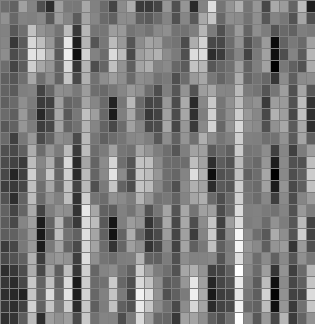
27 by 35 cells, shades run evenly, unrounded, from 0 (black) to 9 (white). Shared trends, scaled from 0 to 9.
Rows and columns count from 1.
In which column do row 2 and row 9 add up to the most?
24
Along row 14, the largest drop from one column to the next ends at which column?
9
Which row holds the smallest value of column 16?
1
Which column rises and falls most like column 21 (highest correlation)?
28
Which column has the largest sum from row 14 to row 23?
27
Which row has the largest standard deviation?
25
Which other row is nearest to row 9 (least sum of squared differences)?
10
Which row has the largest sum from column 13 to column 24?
5
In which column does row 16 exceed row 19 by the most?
13
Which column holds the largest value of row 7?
8
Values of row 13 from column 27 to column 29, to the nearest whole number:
7 4 4
